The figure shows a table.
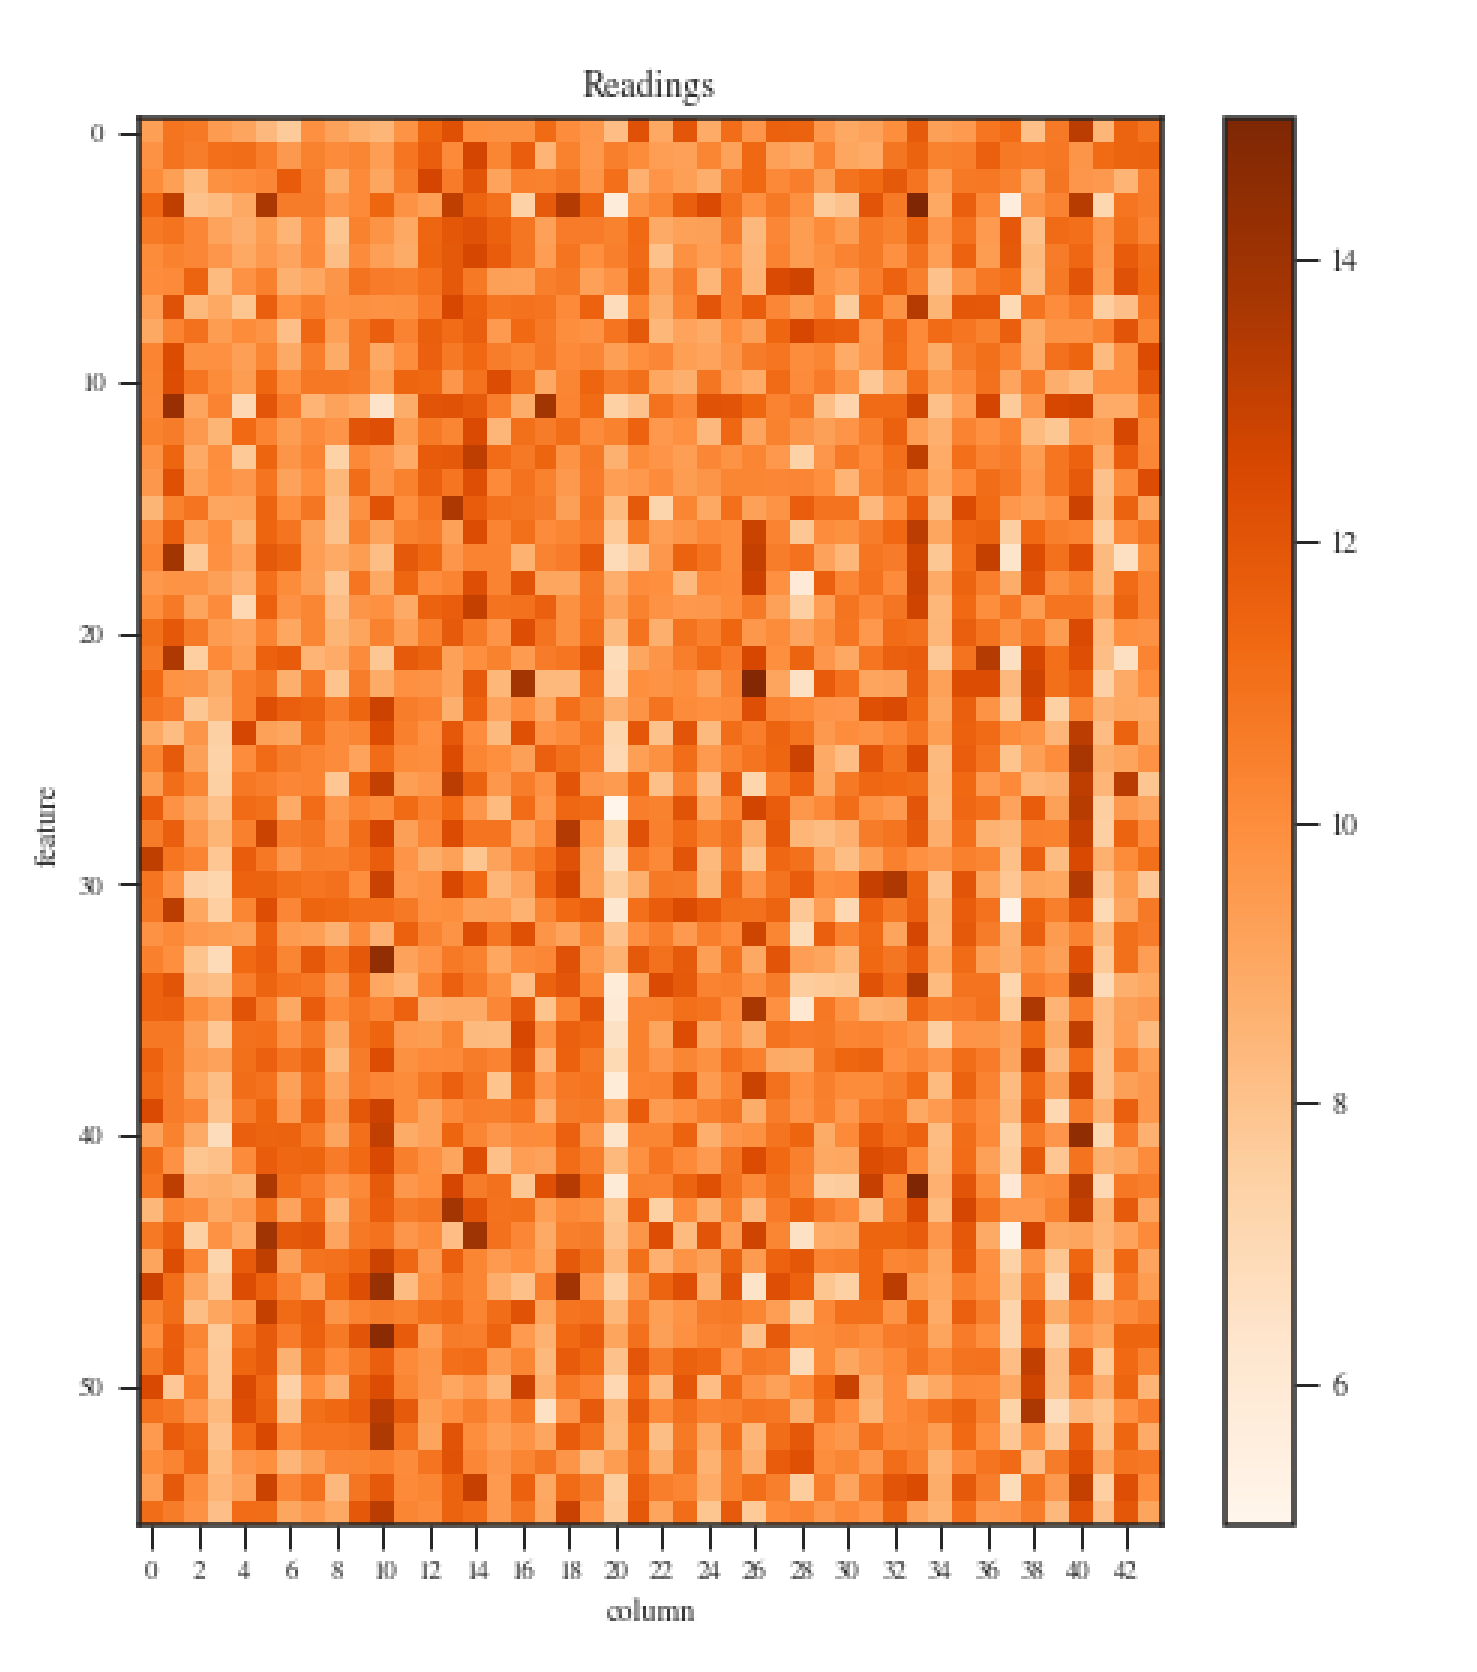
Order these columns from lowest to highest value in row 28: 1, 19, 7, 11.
11, 19, 7, 1
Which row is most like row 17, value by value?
21
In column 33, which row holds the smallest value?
50
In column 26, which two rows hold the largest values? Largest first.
22, 35
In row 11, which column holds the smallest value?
10
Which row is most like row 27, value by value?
38
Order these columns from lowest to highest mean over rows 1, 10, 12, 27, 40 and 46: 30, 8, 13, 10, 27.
30, 8, 13, 27, 10
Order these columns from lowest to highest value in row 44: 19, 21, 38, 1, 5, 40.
40, 21, 19, 1, 38, 5
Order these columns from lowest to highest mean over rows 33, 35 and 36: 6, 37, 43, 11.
37, 43, 6, 11
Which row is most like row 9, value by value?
14
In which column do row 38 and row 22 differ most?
28
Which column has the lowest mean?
20
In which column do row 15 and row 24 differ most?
4
